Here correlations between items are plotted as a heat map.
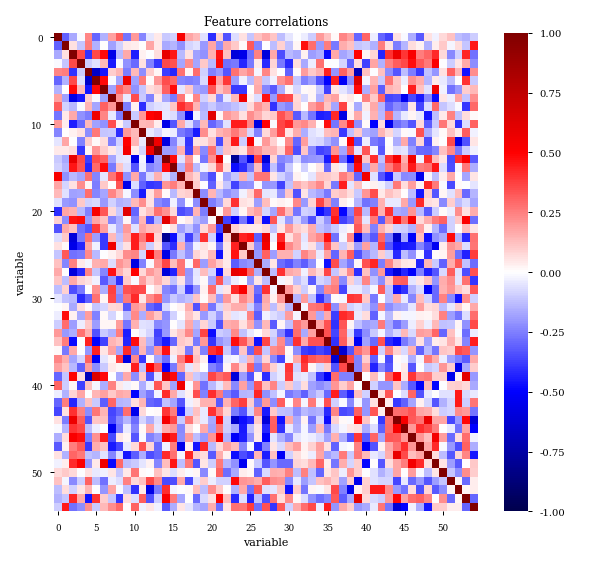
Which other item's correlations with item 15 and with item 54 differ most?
44
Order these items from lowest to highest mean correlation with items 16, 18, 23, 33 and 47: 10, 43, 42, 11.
43, 11, 42, 10
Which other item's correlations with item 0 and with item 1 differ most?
16
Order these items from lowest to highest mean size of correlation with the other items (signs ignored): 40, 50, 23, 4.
50, 40, 4, 23
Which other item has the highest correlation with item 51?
23
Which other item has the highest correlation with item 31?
35
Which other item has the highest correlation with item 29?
24
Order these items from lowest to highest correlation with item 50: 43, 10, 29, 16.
43, 16, 29, 10
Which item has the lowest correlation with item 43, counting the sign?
10
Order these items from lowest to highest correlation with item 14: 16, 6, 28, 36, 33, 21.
33, 16, 28, 6, 36, 21
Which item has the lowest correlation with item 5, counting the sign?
4
